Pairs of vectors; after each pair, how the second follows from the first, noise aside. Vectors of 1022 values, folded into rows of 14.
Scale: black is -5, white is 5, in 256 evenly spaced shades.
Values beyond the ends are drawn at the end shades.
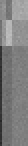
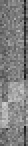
wrapped around.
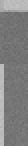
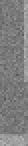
reversed, shrunk.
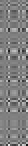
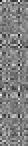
reversed.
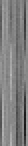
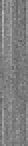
reversed, negated, shrunk.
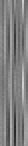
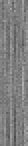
shrunk.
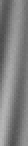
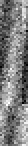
wrapped around, negated, scaled up.
